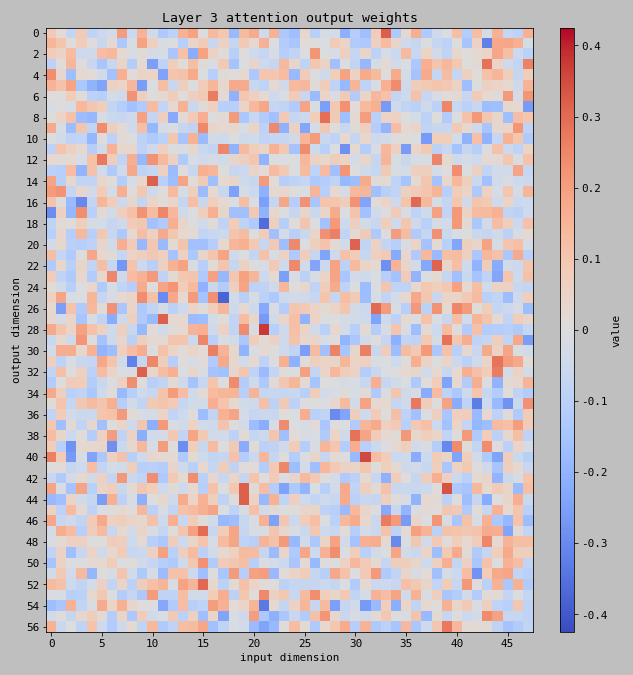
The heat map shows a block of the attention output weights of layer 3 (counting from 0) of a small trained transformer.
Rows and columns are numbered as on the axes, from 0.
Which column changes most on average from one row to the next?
21
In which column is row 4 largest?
0
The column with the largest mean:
14
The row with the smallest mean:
10
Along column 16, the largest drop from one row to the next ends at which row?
31
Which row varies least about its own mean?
41
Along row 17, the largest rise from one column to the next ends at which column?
3
